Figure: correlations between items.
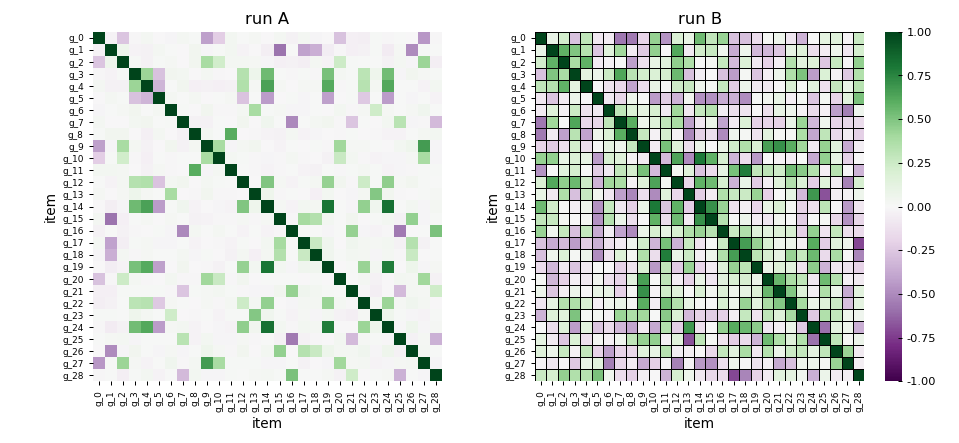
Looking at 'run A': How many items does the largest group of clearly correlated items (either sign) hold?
8
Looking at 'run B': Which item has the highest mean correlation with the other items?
g_22
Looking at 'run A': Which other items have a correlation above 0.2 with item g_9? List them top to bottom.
g_2, g_10, g_20, g_27
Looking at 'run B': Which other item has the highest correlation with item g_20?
g_9
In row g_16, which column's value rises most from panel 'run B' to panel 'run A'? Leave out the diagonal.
g_28
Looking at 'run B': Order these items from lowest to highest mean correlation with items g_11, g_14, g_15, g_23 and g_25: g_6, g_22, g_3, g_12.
g_6, g_3, g_22, g_12
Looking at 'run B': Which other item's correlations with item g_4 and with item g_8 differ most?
g_2
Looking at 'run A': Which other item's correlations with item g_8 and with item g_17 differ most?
g_11
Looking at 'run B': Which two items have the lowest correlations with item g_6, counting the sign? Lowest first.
g_27, g_26
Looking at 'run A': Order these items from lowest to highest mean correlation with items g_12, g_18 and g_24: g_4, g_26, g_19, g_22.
g_26, g_22, g_4, g_19
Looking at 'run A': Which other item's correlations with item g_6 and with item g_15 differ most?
g_1
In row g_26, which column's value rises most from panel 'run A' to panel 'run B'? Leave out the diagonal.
g_1
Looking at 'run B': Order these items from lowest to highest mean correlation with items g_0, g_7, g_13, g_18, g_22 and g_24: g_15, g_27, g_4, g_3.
g_27, g_3, g_15, g_4
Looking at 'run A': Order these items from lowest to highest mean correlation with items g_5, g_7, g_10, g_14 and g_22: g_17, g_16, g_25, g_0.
g_16, g_0, g_17, g_25
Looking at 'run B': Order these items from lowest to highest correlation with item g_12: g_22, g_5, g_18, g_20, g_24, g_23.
g_5, g_24, g_20, g_18, g_23, g_22
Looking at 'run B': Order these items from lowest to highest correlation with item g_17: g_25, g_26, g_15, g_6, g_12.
g_12, g_25, g_6, g_15, g_26
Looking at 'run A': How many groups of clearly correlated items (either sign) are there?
6
